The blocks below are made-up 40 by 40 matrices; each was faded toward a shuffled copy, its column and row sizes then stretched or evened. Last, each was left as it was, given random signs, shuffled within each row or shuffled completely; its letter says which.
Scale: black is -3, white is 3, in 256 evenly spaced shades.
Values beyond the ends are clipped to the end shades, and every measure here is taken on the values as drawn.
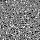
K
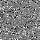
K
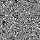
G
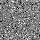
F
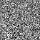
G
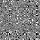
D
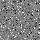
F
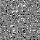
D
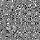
D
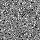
F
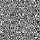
D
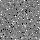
F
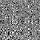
D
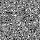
K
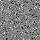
F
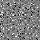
D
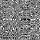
D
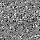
K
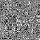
D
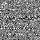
K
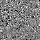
K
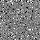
K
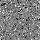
F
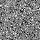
F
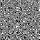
D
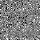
G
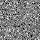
K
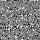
K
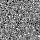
F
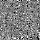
G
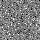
F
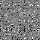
G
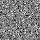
F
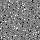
F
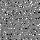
K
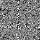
G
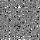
G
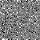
G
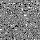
K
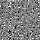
G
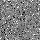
F
